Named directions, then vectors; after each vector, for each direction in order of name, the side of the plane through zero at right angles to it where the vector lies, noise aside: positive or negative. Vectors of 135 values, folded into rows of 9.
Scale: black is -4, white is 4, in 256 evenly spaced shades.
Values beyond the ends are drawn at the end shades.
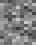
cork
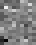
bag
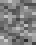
negative, negative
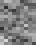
negative, negative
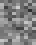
negative, positive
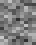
negative, negative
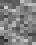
positive, positive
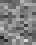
positive, positive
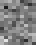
negative, negative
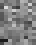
positive, negative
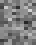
positive, negative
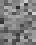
positive, negative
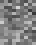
negative, positive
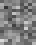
negative, positive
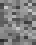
positive, negative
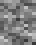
negative, negative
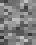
positive, positive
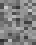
positive, negative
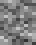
negative, negative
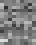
negative, positive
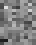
positive, negative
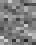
negative, negative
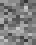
negative, negative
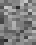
positive, negative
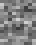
negative, positive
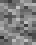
positive, positive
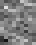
positive, positive
